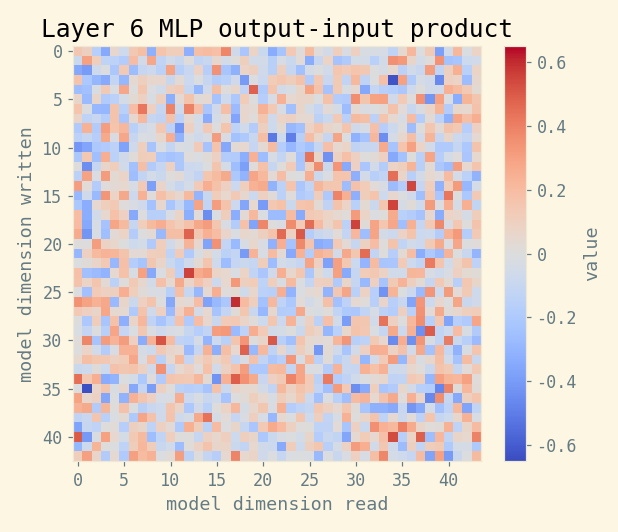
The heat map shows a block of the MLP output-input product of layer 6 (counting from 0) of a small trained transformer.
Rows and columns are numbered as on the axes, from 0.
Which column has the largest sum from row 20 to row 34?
24
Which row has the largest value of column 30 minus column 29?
18
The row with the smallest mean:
10
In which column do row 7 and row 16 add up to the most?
34
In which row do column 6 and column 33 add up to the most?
42
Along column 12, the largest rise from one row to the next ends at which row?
23
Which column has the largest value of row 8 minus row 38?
3
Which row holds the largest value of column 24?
19
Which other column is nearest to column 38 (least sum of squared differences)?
15
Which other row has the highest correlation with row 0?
14
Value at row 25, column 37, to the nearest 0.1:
-0.3
